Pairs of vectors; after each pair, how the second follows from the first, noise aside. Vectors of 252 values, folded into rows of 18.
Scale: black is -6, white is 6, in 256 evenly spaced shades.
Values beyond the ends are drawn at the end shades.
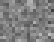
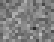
shuffled.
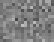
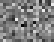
negated, scaled up.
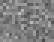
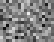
wrapped around, negated, scaled up.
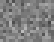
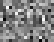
reversed, scaled up.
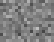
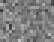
shuffled.
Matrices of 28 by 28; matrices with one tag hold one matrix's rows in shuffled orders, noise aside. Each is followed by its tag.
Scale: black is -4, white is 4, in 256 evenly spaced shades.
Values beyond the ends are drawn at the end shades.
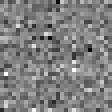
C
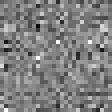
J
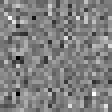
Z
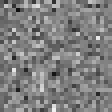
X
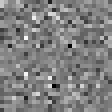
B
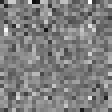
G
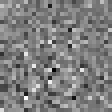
B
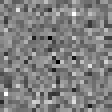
C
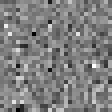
Z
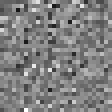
B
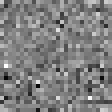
J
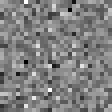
B
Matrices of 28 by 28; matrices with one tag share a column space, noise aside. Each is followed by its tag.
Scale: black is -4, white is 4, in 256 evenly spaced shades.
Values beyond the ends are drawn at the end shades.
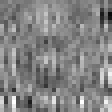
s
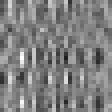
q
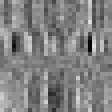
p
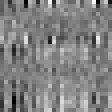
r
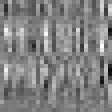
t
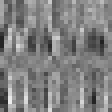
p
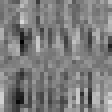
p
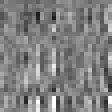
s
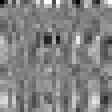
r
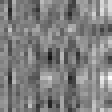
q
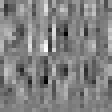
t
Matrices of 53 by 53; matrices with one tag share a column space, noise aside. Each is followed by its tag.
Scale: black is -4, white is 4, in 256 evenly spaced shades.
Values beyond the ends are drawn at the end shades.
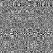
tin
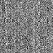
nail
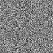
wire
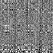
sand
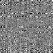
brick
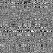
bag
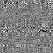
bag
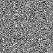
wire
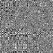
tin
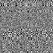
tin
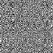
wire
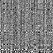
sand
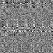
bag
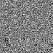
wire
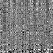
sand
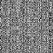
nail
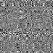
tin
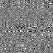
bag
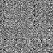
wire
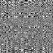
brick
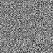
wire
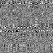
bag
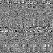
bag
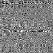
bag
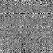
brick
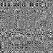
tin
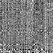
sand
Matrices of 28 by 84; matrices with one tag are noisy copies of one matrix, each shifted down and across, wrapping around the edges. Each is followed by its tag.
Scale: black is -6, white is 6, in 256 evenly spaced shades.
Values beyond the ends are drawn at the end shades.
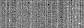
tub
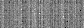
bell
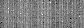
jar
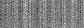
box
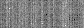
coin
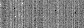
tub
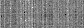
tub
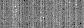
coin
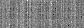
bell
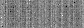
coin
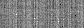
bell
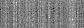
coin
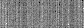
tub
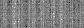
box
